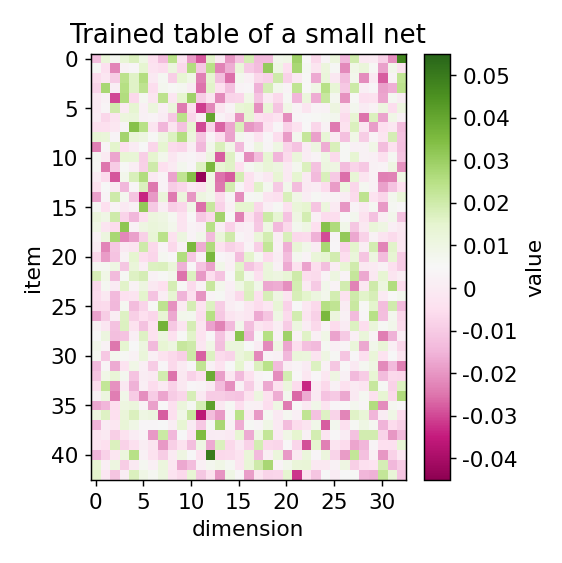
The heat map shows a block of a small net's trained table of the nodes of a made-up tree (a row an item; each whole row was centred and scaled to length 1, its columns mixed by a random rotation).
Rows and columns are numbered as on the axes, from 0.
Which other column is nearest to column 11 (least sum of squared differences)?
17
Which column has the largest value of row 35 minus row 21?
12
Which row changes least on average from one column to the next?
41
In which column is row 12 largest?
10
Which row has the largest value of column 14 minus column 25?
13
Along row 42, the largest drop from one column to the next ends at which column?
21
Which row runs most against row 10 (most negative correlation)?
39
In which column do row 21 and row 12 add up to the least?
11
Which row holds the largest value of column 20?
28
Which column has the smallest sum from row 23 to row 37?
2
